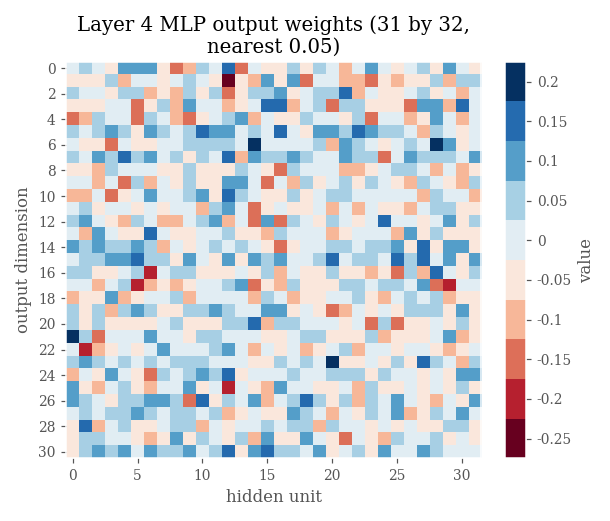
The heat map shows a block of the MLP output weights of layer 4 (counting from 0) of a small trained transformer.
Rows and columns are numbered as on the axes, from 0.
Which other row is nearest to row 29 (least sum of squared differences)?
18
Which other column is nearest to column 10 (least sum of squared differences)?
19
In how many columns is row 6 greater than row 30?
9
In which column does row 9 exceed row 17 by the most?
5
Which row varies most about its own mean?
3
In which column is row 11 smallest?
14
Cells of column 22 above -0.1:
24
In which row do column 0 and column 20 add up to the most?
23
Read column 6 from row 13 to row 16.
0.15 0.05 0.05 -0.2
